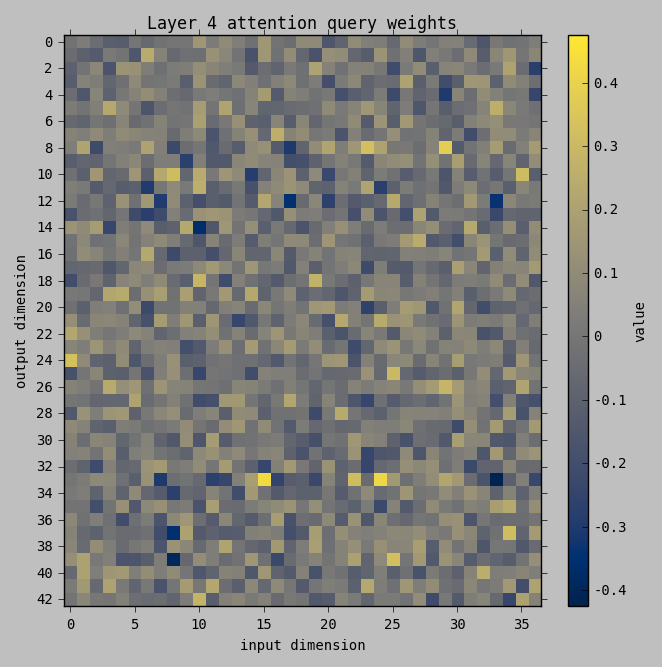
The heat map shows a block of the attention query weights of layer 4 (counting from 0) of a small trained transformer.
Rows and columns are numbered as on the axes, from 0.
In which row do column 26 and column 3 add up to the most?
41
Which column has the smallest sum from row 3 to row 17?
29
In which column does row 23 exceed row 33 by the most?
33
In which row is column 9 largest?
14
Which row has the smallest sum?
13
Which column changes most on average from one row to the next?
23
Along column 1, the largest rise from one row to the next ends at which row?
39
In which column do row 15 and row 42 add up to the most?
27
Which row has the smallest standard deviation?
0
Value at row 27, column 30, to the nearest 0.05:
0.15
